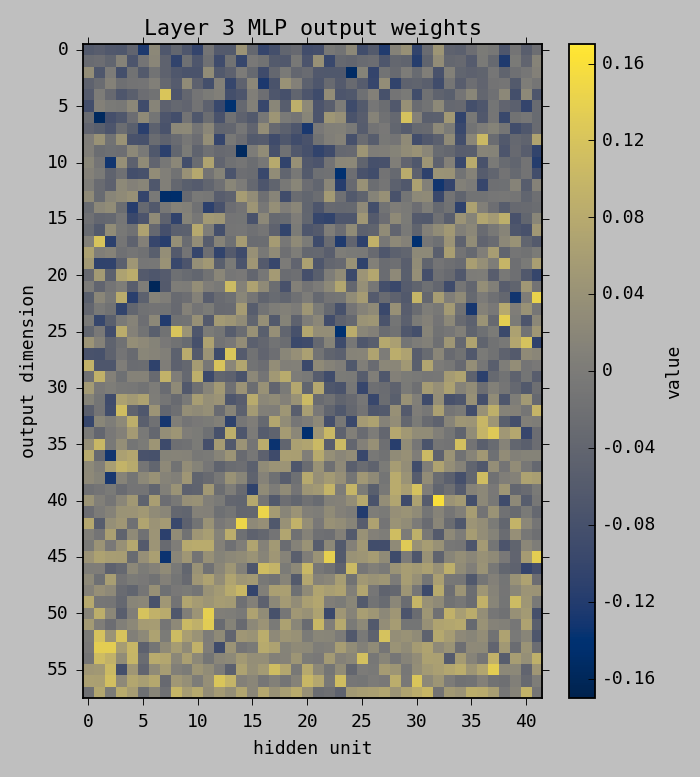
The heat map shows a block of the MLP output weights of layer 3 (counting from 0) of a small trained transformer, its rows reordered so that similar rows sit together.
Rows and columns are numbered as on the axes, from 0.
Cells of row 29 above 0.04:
7
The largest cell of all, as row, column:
40, 32
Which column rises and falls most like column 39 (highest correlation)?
0
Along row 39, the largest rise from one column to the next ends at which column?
16
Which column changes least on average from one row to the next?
37
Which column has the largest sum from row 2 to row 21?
35
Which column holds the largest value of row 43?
28
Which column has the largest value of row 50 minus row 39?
15
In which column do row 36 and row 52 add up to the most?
3
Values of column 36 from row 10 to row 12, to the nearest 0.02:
-0.08 -0.06 -0.1
